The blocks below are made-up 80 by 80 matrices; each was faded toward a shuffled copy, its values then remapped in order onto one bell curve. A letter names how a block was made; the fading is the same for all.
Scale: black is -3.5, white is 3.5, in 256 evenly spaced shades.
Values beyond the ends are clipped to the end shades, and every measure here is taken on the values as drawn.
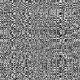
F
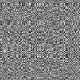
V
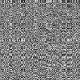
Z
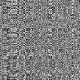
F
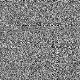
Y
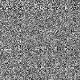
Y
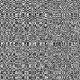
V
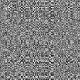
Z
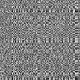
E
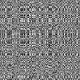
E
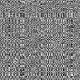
E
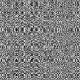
Z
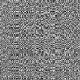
Z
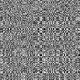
Z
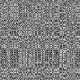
Z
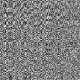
F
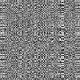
Z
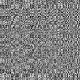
Z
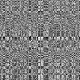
E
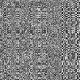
F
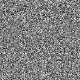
Y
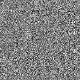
Y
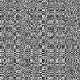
E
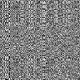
F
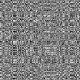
V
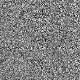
Y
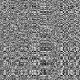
Z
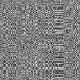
V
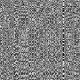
F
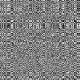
E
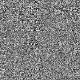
Y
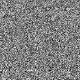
Y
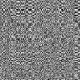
Z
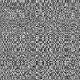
Z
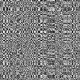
E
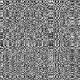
Z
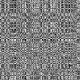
E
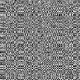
E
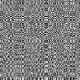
E
